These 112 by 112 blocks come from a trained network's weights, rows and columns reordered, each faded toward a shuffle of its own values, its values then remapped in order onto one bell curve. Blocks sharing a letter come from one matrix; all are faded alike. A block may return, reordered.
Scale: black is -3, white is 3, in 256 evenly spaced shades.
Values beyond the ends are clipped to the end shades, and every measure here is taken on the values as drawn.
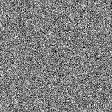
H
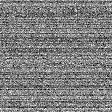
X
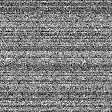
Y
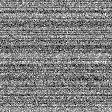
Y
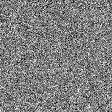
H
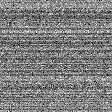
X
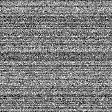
Y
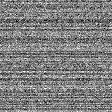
Y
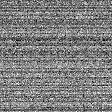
Y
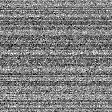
Y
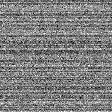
Y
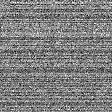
Y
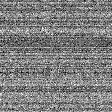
X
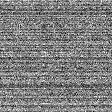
X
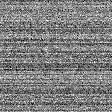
X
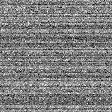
X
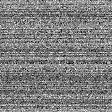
Y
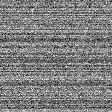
Y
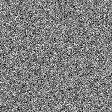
H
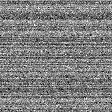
X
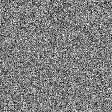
H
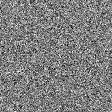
H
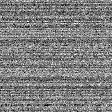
Y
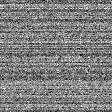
Y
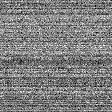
X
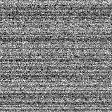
X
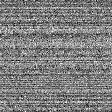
X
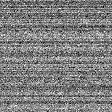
X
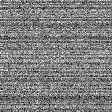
X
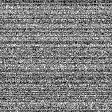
Y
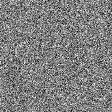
H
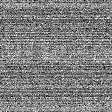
X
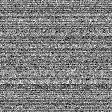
Y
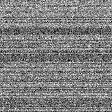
Y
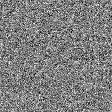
H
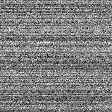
Y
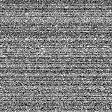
Y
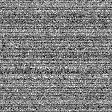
Y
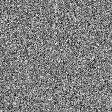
H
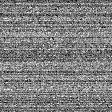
X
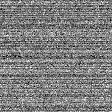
Y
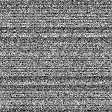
Y
